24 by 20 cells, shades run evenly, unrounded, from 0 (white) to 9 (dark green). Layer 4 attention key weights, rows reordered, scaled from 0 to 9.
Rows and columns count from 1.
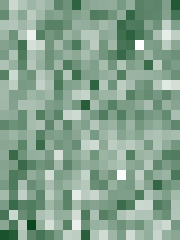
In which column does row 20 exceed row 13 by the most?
5
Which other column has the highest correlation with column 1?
10
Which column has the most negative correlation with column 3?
16
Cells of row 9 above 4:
9
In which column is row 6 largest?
14
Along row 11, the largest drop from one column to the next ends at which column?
11
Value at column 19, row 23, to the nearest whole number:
2
